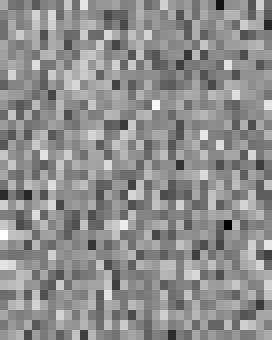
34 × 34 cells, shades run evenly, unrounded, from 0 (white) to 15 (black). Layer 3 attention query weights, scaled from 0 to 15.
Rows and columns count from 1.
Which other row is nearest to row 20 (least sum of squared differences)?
22
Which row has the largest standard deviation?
23
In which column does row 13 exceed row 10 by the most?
30
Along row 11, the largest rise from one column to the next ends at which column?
21
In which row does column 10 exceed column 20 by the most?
11
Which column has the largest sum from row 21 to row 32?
28
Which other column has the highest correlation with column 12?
10
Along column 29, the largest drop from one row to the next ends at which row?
24
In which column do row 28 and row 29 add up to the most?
15
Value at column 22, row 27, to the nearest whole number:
4
